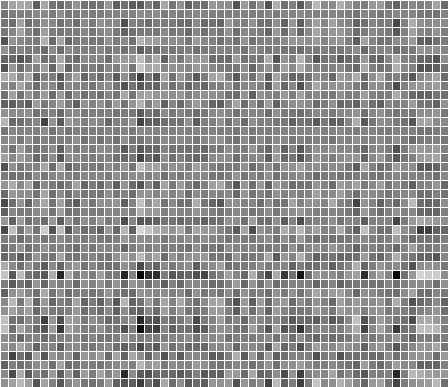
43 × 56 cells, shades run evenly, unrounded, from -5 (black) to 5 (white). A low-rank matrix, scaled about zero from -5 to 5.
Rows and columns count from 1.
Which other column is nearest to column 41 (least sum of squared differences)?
47
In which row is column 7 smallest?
26
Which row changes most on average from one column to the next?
31
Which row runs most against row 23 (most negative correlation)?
30
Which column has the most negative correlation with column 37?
45
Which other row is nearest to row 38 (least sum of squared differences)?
27
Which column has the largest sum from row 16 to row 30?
6
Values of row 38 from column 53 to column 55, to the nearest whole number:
0 0 0
